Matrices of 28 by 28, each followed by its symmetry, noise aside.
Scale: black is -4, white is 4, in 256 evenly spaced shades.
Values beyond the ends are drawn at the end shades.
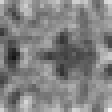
mirrored top to bottom.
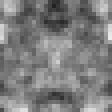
mirrored left to right.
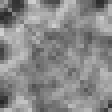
symmetric.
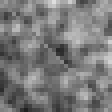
symmetric across the other diagonal.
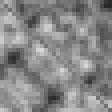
symmetric across the other diagonal.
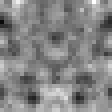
mirrored left to right.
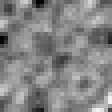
symmetric.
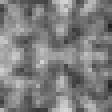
mirrored top to bottom.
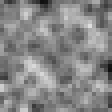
symmetric across the other diagonal.
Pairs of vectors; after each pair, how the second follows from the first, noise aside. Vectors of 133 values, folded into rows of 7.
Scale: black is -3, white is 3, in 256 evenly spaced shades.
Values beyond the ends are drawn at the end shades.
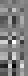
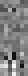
negated, partly zeroed.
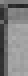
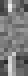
wrapped around, negated, partly zeroed.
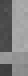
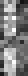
wrapped around, negated.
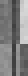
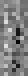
wrapped around, negated, partly zeroed.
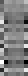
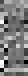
copied.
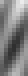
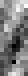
copied.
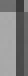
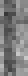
wrapped around, shrunk.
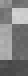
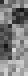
negated.
